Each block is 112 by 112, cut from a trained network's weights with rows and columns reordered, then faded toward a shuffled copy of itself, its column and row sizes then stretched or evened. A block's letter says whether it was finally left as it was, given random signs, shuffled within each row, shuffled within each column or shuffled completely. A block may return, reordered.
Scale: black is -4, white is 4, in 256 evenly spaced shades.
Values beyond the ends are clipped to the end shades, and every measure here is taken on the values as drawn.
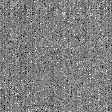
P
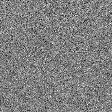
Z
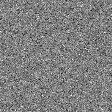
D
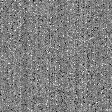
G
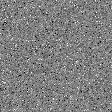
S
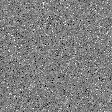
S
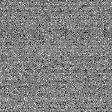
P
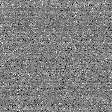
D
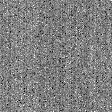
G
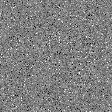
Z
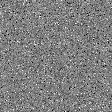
S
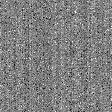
P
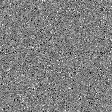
D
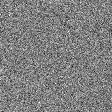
S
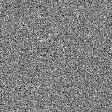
P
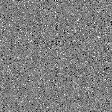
Z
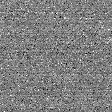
D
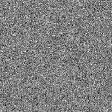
P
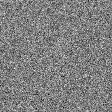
S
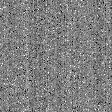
G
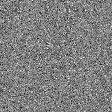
Z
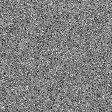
G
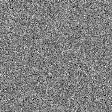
Z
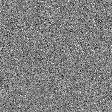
D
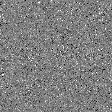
Z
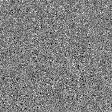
Z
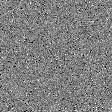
D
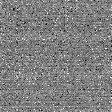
P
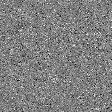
Z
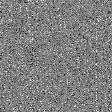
G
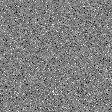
D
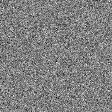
Z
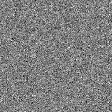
P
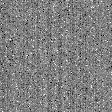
G
